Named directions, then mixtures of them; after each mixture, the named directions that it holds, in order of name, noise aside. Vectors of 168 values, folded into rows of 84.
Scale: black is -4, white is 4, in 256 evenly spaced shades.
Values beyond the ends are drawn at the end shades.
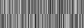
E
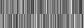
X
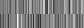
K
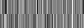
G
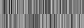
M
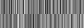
K, M, X.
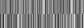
G, K, X.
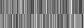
X.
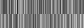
G, M, X.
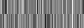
G.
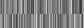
X.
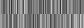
M, X.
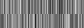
E.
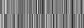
G, K.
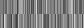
G, X.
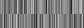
X.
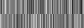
G, K, X.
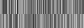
G, M, X.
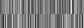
E, K, X.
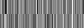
G.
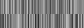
E, K.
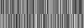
E, X.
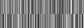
E, K, X.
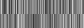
G, K, M.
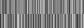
G, K.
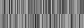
E, M.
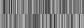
M.
